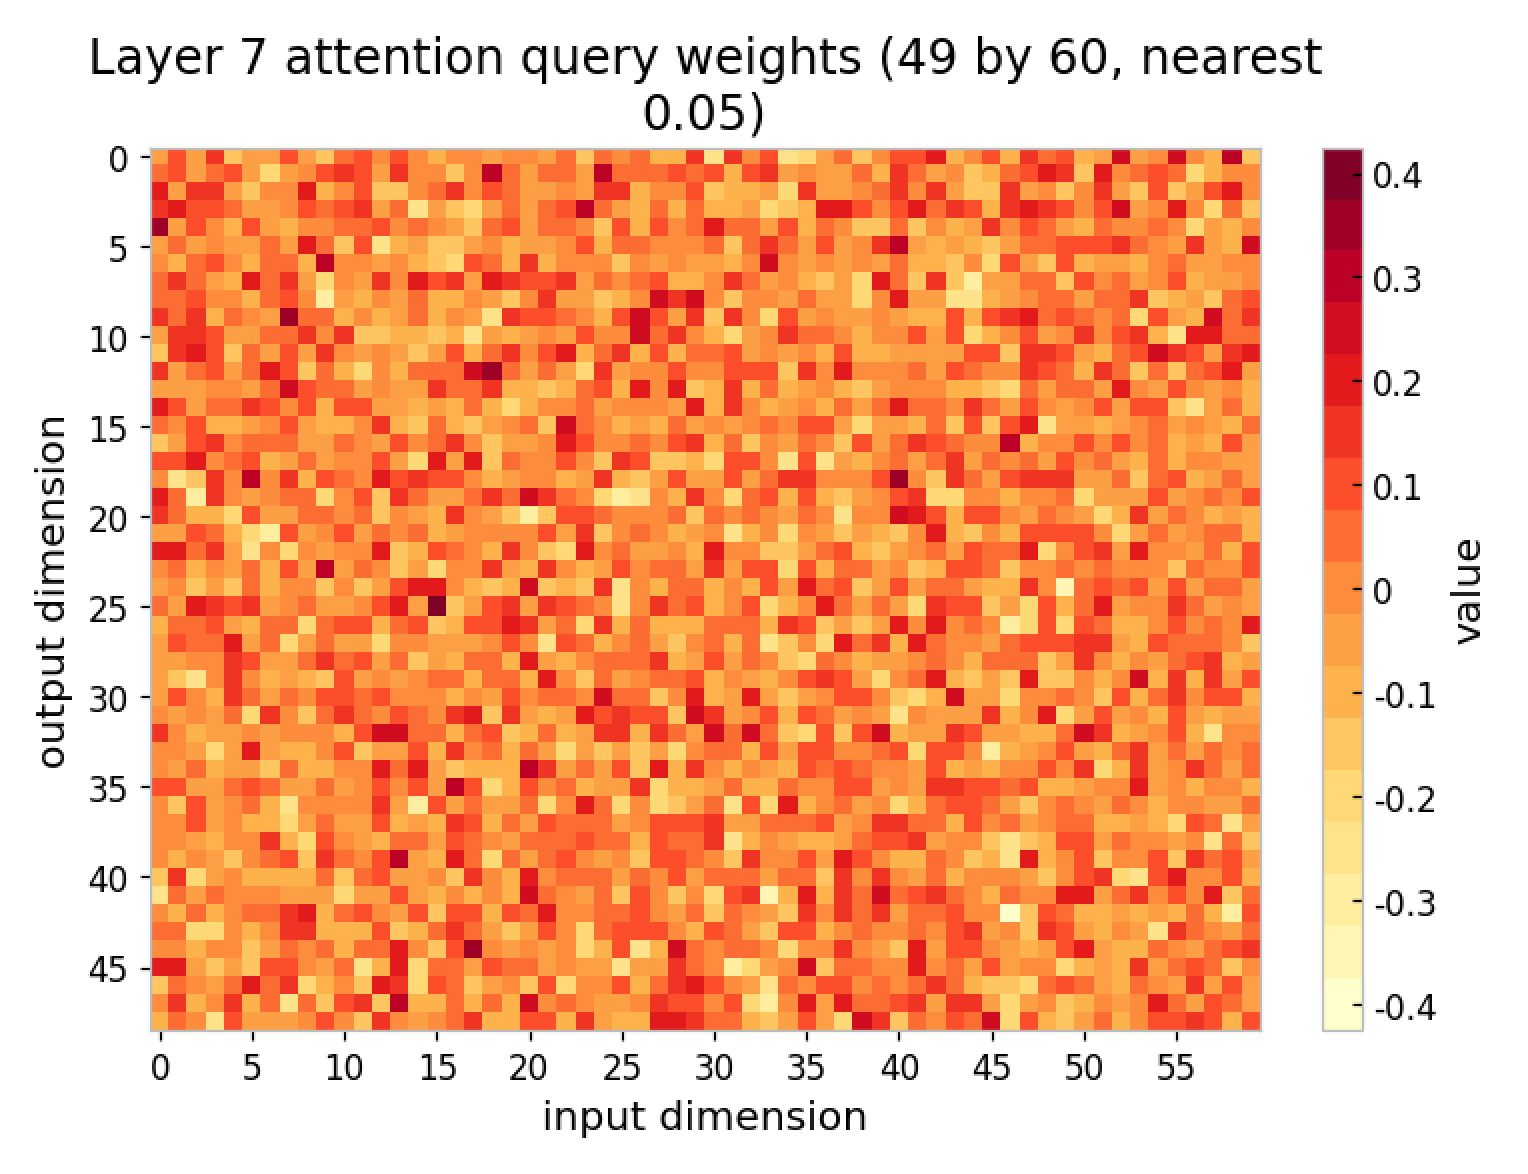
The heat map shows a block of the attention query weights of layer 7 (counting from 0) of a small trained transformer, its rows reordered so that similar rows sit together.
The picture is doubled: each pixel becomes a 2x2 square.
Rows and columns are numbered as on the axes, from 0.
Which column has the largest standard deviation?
46
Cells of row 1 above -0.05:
41
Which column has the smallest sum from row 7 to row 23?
38
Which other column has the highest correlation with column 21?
27
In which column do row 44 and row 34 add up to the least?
26
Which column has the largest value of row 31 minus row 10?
17
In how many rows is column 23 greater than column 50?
16
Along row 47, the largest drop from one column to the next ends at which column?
14
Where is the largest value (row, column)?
25, 15
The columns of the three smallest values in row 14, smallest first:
56, 19, 55
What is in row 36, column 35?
-0.1
